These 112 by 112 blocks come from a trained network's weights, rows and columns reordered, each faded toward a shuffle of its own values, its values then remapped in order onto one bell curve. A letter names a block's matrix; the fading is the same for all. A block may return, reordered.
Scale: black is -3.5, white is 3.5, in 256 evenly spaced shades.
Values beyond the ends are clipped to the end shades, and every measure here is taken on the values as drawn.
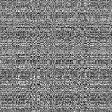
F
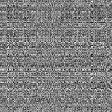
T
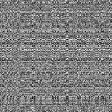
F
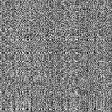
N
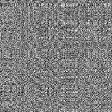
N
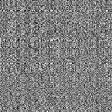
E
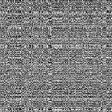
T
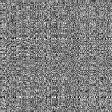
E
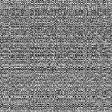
T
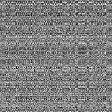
F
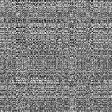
T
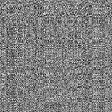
N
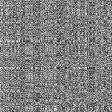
E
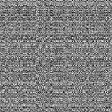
T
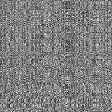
E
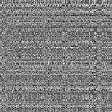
F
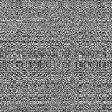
F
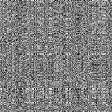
E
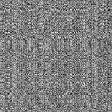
E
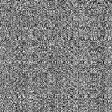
N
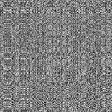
E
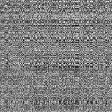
F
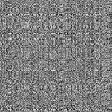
N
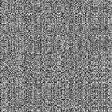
E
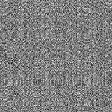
N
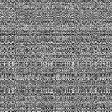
F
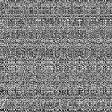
T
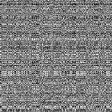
F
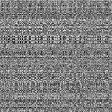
T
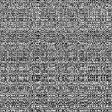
T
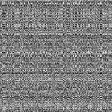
F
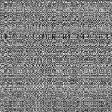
T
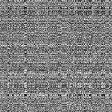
F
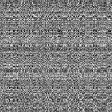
T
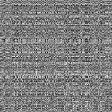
F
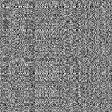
E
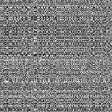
F
